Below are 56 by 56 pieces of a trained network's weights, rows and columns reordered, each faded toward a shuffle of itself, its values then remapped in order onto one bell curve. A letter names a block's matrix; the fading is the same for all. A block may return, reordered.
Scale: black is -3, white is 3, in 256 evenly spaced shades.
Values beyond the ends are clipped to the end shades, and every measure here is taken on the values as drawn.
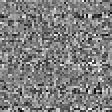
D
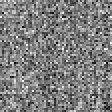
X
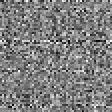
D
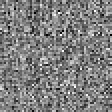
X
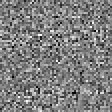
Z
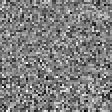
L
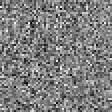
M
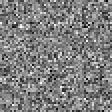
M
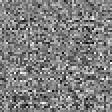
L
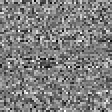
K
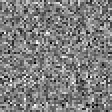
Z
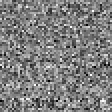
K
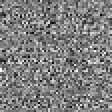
K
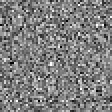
Z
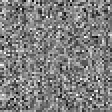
X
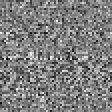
D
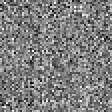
X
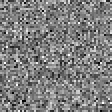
K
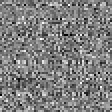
D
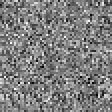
L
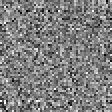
Z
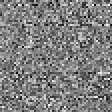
K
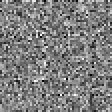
Z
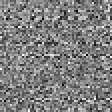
D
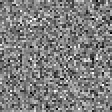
Z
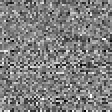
D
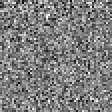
X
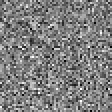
Z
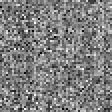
X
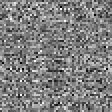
K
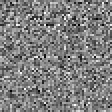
Z
